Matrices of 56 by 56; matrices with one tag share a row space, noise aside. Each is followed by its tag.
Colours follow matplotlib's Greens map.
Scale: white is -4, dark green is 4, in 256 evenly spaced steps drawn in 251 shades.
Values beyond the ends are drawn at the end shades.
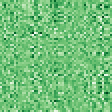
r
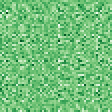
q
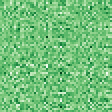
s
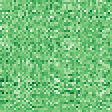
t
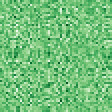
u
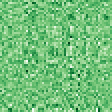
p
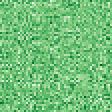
t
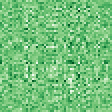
p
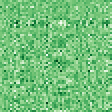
s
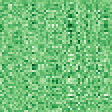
p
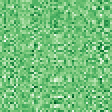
r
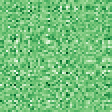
u
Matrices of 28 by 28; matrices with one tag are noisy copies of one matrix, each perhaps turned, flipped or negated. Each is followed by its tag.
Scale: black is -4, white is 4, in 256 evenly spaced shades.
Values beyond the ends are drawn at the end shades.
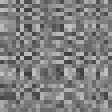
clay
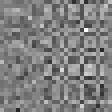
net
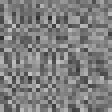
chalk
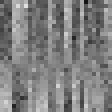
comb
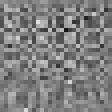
net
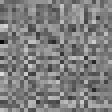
chalk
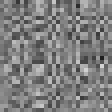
clay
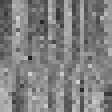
comb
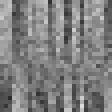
comb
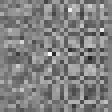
net
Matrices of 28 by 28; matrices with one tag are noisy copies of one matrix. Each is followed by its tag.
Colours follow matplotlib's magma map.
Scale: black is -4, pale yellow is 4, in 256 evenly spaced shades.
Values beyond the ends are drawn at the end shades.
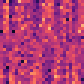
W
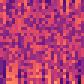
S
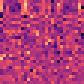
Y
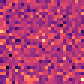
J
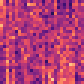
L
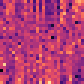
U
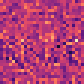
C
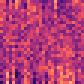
L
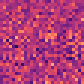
C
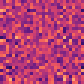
J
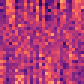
U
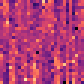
W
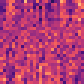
U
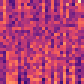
S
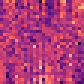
U
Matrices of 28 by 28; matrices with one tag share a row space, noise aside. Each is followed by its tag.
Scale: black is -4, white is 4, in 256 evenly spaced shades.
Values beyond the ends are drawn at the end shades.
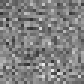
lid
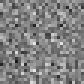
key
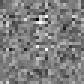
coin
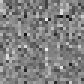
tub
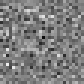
lid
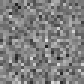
key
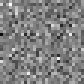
key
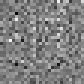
key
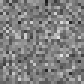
tub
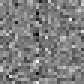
coin
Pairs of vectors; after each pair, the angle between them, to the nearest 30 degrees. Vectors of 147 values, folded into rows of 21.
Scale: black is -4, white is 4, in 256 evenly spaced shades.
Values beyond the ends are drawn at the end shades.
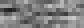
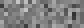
90 degrees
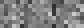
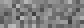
90 degrees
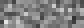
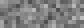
120 degrees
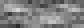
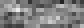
30 degrees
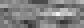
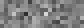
90 degrees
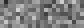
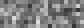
90 degrees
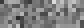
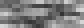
90 degrees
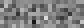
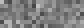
90 degrees
